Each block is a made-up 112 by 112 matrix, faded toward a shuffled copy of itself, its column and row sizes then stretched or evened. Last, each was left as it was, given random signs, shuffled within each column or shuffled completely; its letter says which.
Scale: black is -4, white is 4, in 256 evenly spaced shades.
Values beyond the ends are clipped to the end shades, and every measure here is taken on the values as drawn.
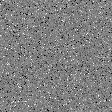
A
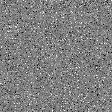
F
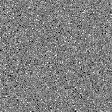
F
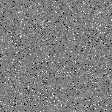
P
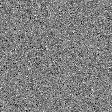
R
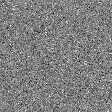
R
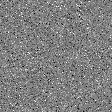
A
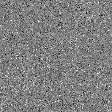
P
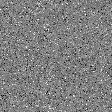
R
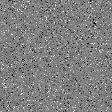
F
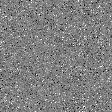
P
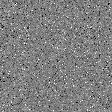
R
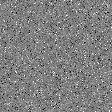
R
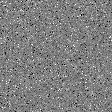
A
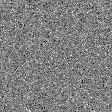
A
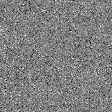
F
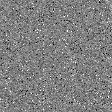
P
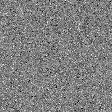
R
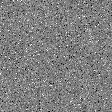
A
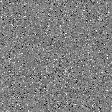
F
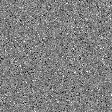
P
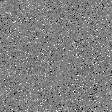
P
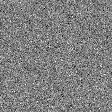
R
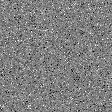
A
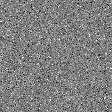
R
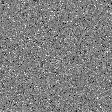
A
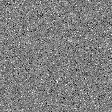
R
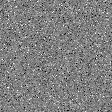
A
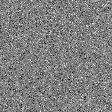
R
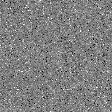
P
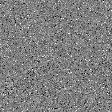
P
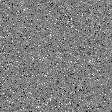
R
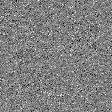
F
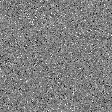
R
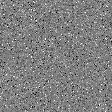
R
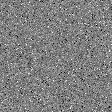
A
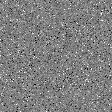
A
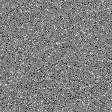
A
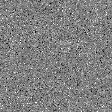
P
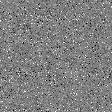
F
